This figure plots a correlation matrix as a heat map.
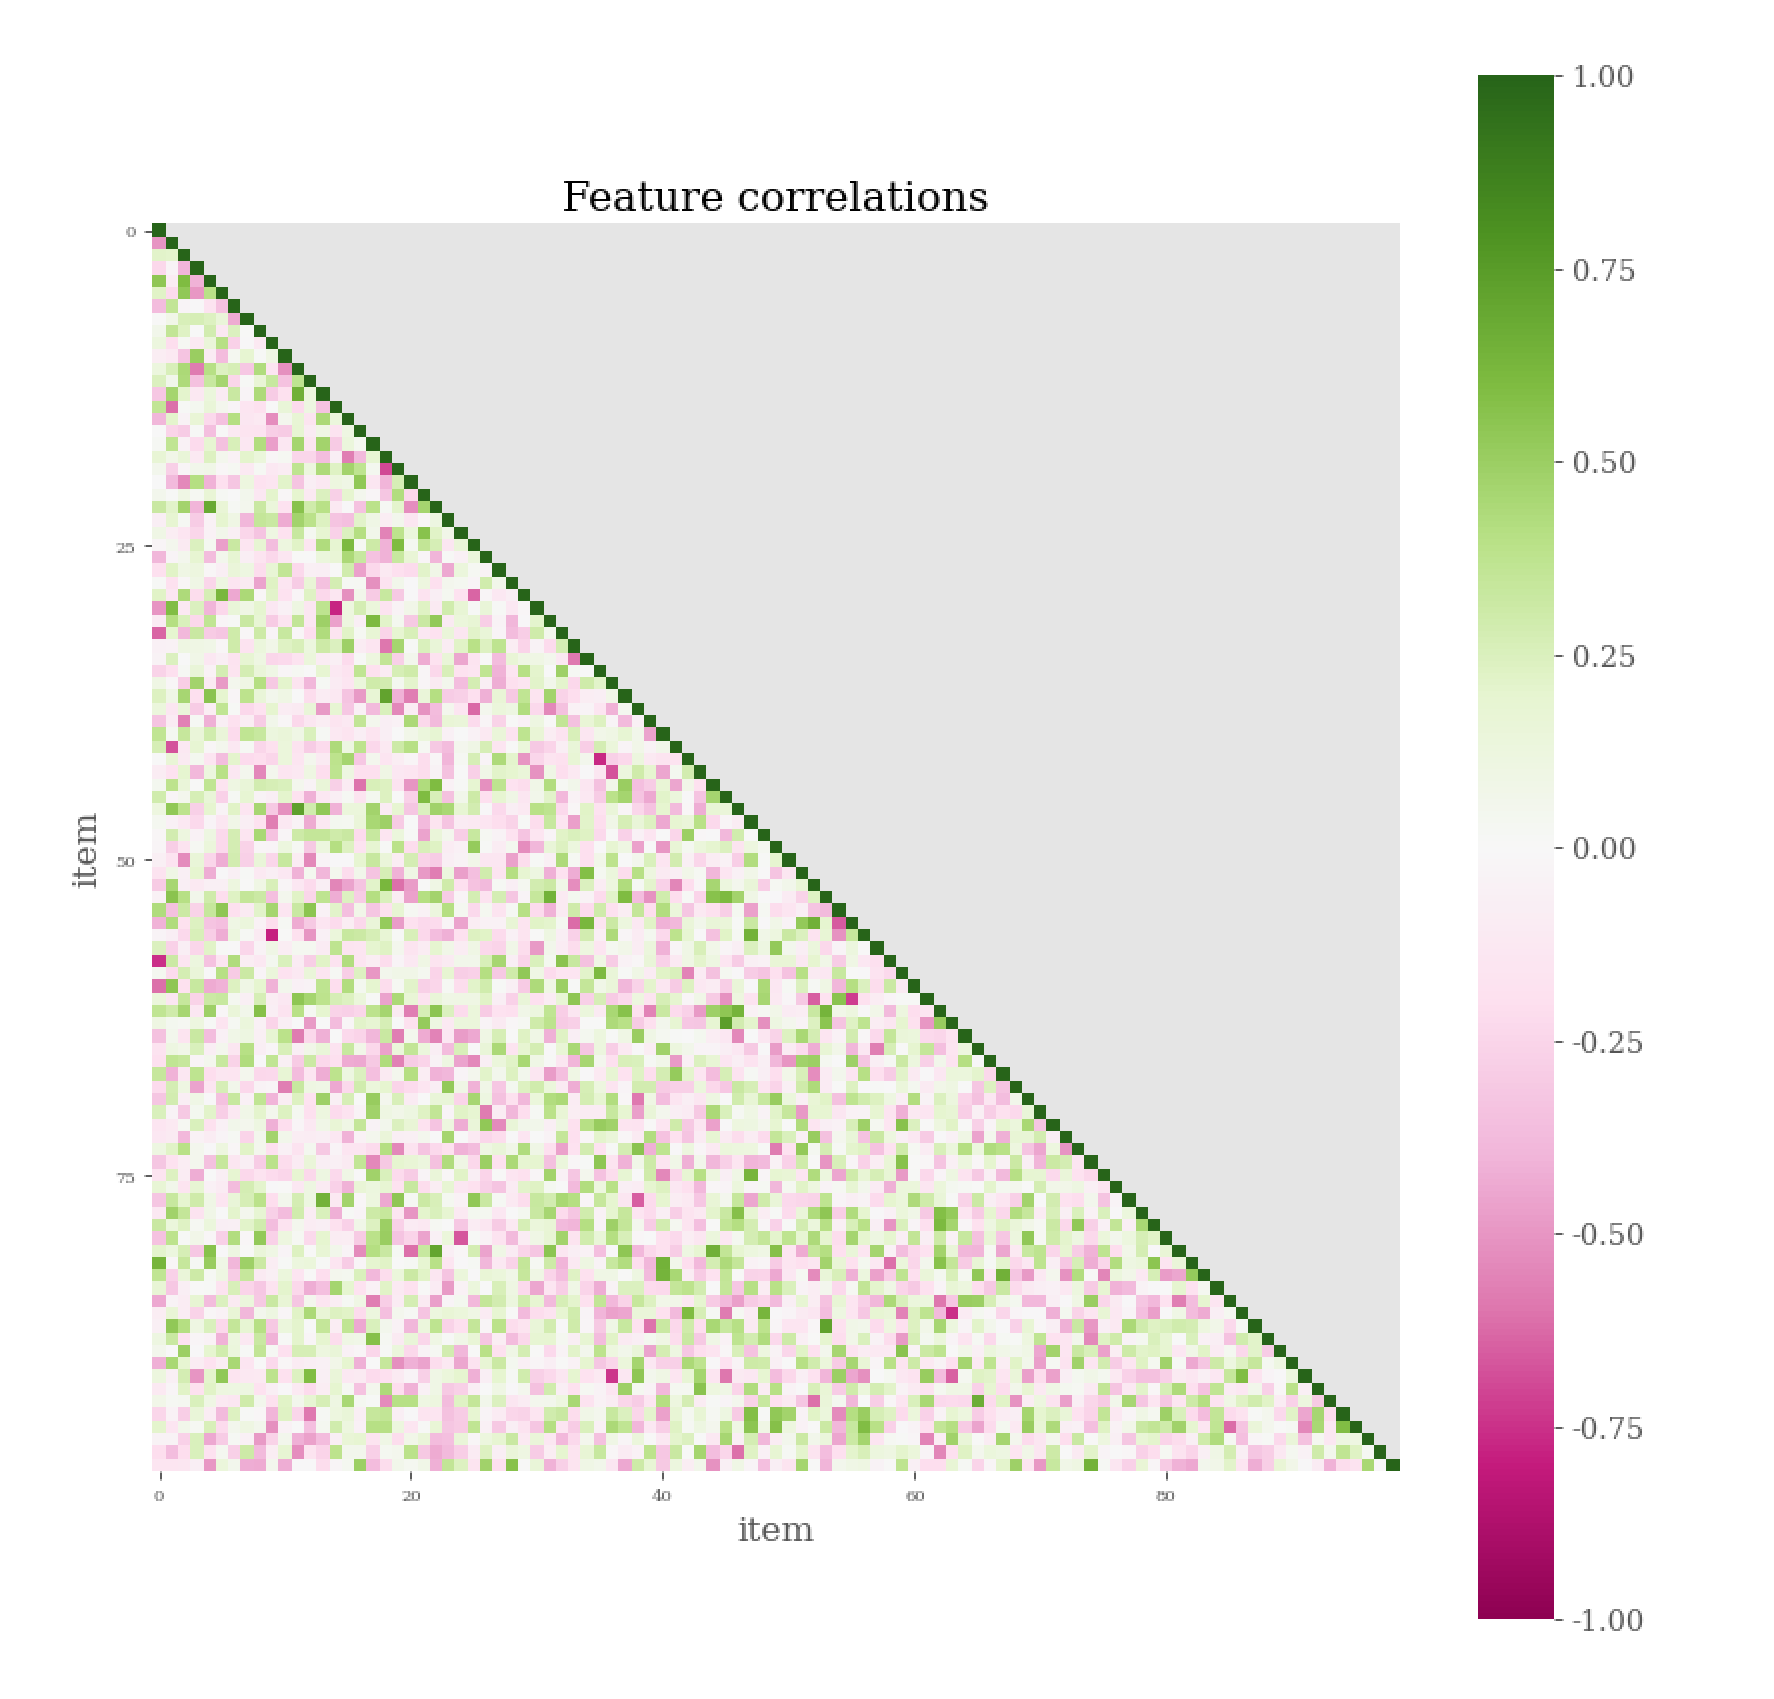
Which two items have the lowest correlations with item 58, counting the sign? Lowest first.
0, 82
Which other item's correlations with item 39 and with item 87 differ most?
53
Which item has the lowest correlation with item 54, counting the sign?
55
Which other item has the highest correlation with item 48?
86
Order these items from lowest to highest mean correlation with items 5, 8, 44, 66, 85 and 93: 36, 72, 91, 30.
36, 72, 30, 91
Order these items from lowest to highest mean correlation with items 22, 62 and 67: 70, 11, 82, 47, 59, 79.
47, 59, 70, 11, 79, 82
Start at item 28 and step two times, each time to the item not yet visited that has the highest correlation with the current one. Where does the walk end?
74
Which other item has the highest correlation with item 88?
17
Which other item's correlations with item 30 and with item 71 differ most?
14
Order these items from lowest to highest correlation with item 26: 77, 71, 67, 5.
5, 67, 77, 71
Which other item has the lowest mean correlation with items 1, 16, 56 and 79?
9
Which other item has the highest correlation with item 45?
63
